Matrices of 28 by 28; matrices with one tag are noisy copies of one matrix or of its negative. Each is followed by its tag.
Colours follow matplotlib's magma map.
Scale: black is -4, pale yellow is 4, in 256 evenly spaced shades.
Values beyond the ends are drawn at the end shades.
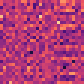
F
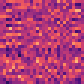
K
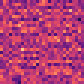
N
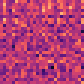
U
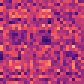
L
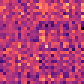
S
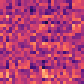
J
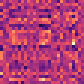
L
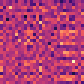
F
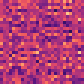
N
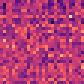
U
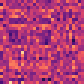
L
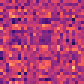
L
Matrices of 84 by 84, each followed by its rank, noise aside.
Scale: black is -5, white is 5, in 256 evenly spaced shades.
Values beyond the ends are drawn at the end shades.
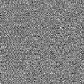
seven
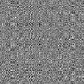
four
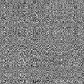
seven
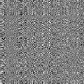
six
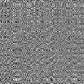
five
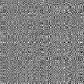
four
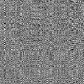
five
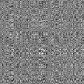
four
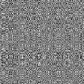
six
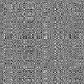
four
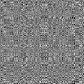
five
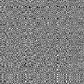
five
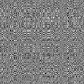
five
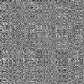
five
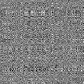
six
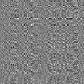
four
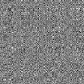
seven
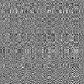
four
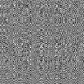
seven
